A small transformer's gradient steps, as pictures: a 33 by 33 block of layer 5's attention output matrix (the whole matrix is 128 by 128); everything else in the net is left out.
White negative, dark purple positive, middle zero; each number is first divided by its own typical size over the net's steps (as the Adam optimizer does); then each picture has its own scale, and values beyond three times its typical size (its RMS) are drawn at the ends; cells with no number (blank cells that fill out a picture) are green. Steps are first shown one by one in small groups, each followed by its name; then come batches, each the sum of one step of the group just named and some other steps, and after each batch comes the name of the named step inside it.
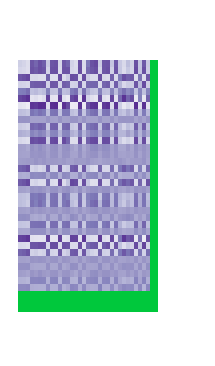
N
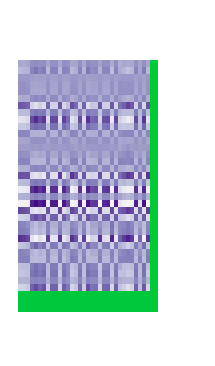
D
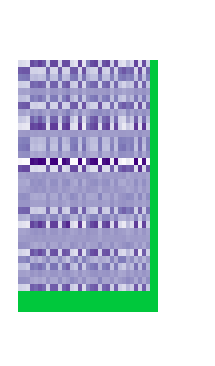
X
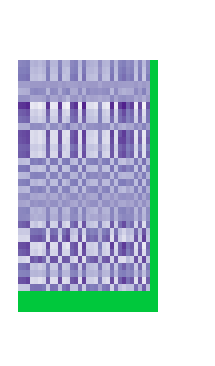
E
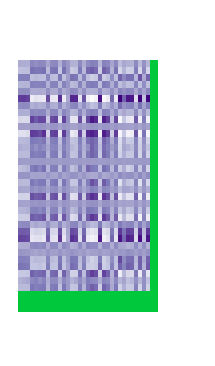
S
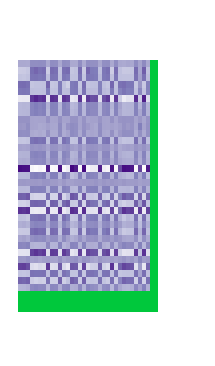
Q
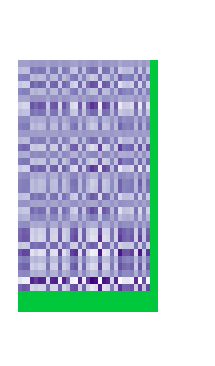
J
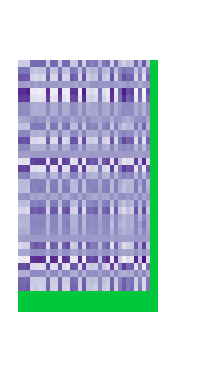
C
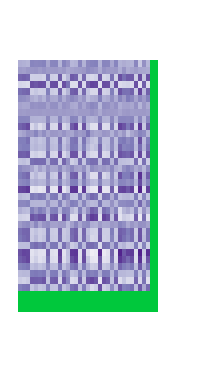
J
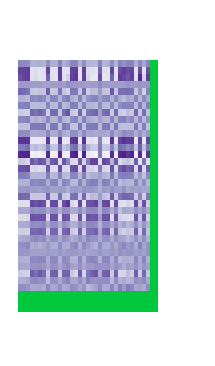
C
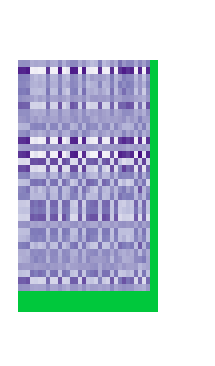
C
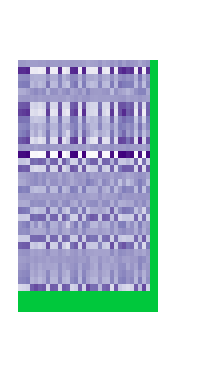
E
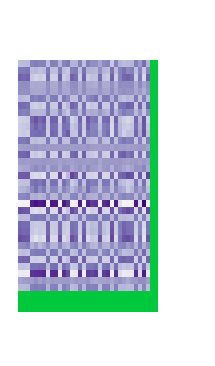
D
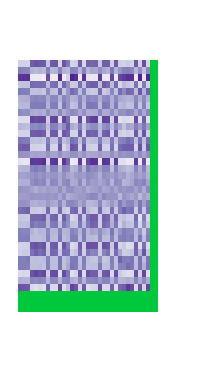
X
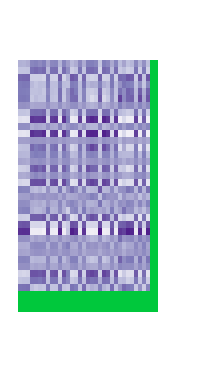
S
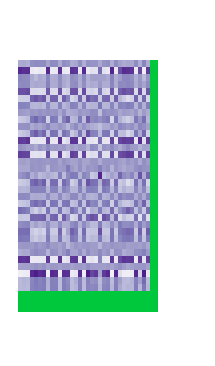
D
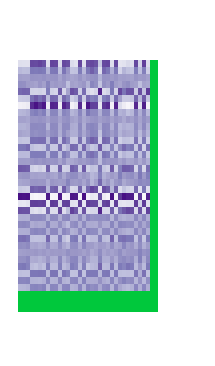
Q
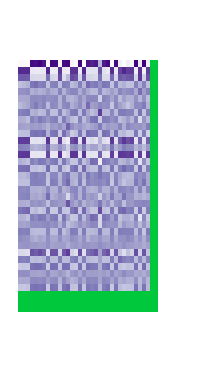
X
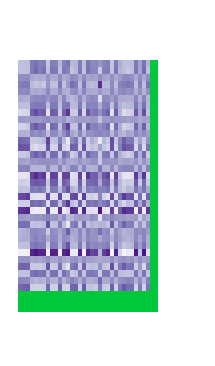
Q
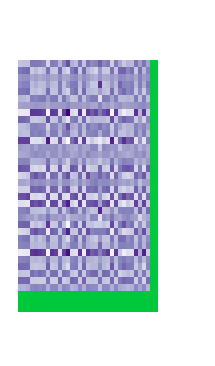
Q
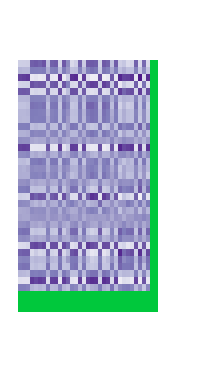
J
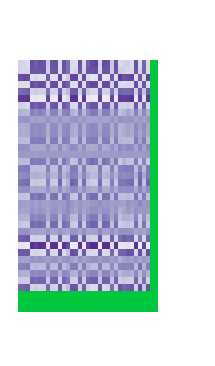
N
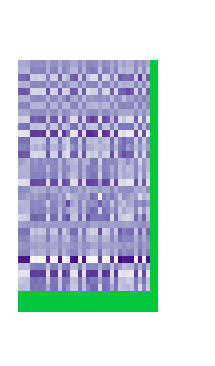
S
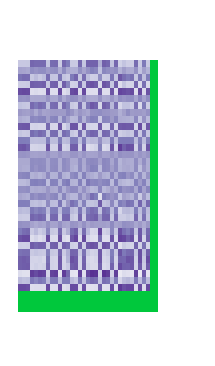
J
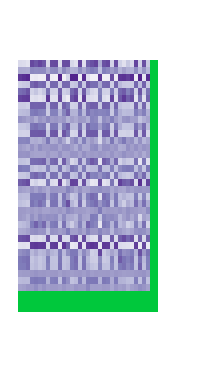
N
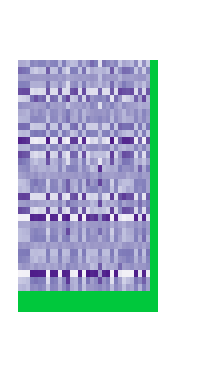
Q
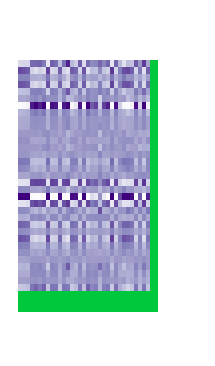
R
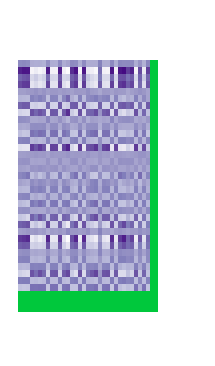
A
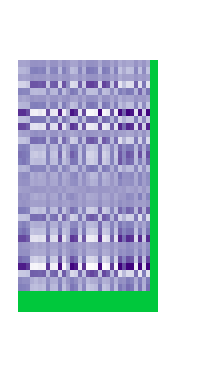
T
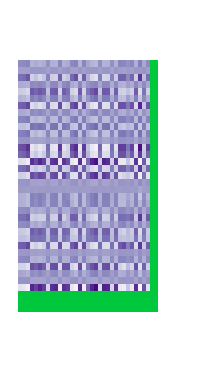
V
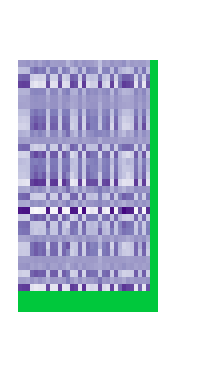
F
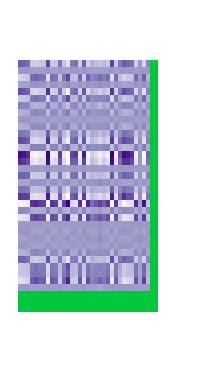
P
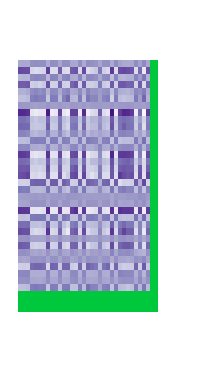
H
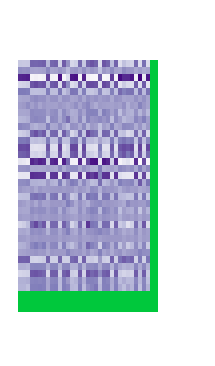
V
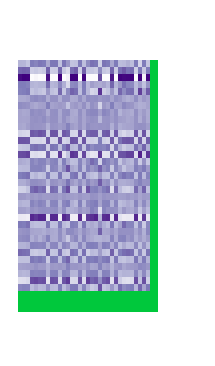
A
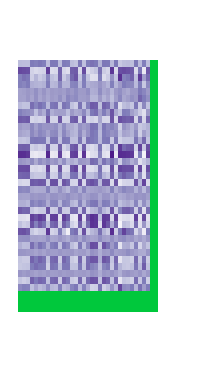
H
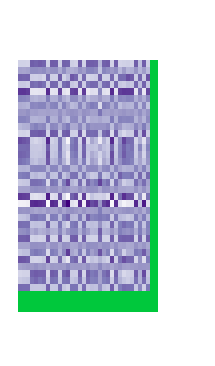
P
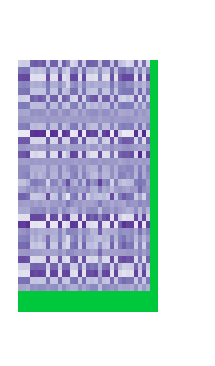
A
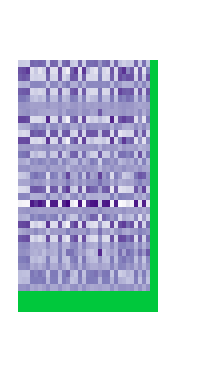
A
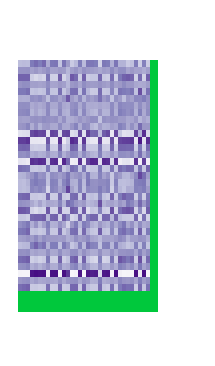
F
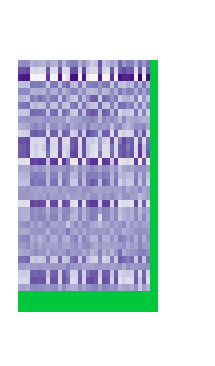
V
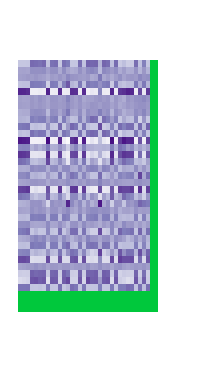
P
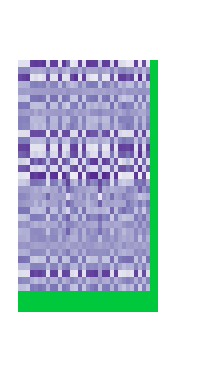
V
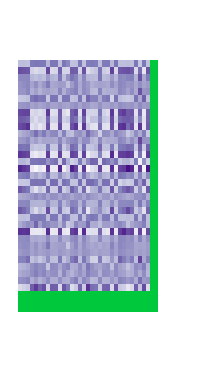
H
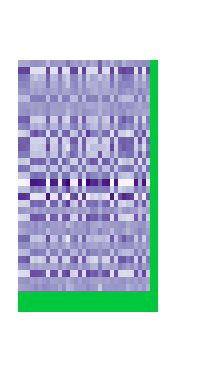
R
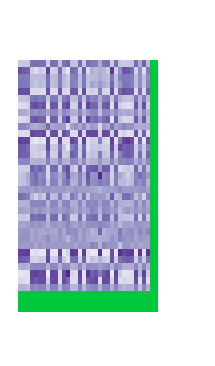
R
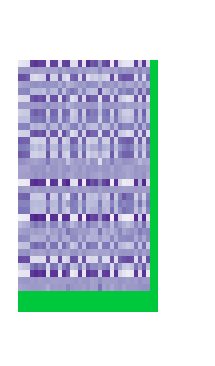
F
